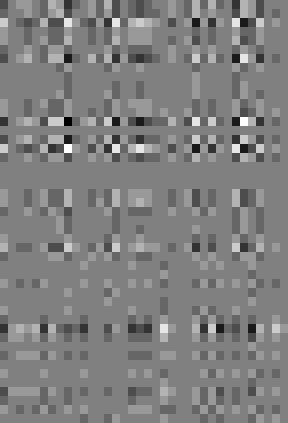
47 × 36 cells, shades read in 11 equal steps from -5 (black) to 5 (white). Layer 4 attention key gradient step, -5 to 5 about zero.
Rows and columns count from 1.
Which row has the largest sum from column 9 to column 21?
17
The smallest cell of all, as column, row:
9, 14
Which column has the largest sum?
21
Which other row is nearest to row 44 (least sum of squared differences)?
38
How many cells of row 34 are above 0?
2
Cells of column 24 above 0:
7
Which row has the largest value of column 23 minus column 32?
37
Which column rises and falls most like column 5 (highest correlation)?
3
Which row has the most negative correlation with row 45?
35
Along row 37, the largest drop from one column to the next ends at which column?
28
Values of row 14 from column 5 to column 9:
1 -2 3 3 -5
